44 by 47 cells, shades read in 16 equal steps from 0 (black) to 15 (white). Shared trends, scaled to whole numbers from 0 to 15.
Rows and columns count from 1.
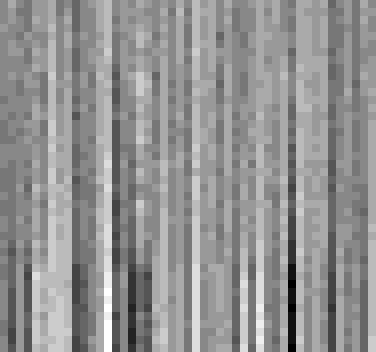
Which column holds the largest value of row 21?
14
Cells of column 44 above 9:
1
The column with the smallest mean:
37
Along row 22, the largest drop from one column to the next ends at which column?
15
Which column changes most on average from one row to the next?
18
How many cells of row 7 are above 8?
28
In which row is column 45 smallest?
11
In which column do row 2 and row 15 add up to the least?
10
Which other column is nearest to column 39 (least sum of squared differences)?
41
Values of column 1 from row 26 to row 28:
7 7 8
